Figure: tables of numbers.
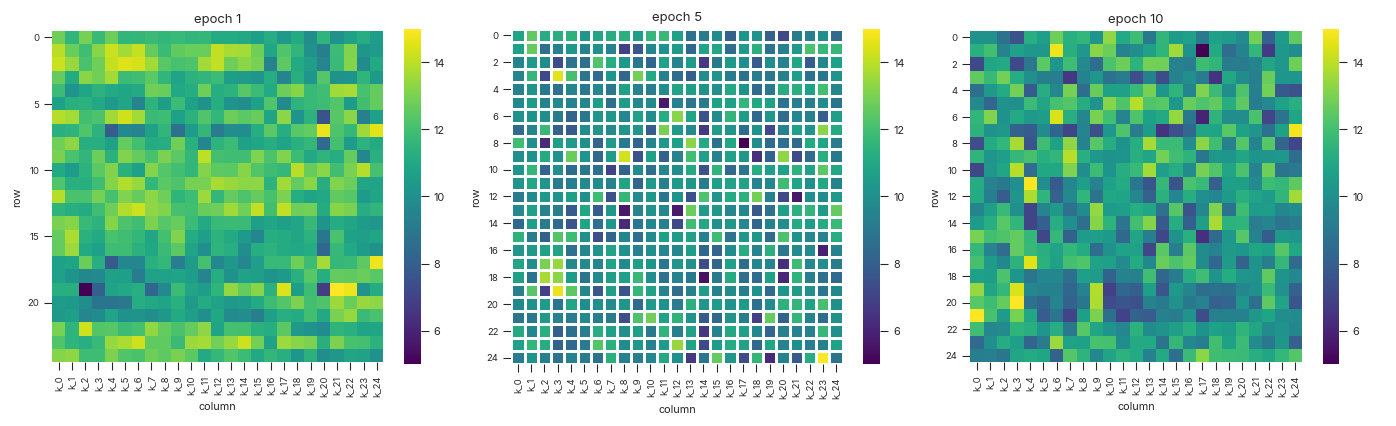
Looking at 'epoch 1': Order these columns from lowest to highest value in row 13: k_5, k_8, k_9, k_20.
k_20, k_9, k_8, k_5
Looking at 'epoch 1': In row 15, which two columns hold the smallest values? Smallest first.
k_20, k_15
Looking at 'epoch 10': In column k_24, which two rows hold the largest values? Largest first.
7, 12
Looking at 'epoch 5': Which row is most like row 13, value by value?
14
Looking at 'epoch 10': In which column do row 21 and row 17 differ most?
k_7
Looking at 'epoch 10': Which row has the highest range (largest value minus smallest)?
1
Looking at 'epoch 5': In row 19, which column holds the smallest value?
k_2
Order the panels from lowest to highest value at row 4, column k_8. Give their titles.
epoch 10, epoch 5, epoch 1
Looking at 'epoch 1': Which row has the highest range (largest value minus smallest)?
19
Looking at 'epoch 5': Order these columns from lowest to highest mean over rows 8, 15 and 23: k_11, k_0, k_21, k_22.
k_21, k_22, k_11, k_0
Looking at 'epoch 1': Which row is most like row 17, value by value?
7
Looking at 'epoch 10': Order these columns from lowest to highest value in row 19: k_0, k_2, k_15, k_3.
k_15, k_2, k_0, k_3
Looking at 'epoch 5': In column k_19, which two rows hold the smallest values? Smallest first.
24, 7
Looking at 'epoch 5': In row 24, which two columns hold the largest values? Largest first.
k_23, k_15
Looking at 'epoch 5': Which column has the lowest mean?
k_14
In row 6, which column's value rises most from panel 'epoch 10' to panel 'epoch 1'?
k_17
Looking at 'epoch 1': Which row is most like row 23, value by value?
11
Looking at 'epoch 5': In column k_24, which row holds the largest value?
13
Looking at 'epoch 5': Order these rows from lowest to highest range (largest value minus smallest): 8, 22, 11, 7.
11, 22, 7, 8
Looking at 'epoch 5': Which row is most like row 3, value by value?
19
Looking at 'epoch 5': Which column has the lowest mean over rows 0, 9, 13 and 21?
k_18
